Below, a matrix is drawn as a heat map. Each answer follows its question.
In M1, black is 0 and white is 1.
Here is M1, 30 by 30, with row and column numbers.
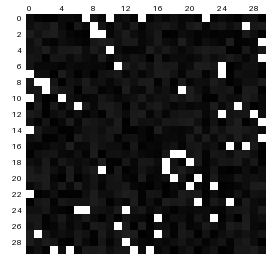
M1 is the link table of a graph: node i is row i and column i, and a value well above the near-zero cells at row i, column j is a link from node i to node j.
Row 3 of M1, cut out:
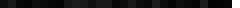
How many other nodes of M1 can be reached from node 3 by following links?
4
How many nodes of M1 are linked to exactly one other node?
9
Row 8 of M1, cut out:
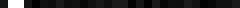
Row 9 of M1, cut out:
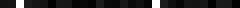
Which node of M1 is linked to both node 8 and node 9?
node 2
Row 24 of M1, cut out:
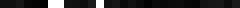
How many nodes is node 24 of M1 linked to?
3
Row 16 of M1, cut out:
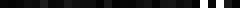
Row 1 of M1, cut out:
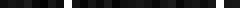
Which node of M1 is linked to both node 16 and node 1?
node 27
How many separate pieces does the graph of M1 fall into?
3
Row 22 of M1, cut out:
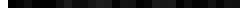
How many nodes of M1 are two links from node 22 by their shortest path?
3
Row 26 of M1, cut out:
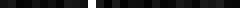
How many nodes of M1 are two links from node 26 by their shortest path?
1
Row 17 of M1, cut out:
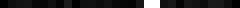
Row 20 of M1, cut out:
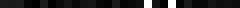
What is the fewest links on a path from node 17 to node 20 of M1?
2
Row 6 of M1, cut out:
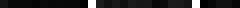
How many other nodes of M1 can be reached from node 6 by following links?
11
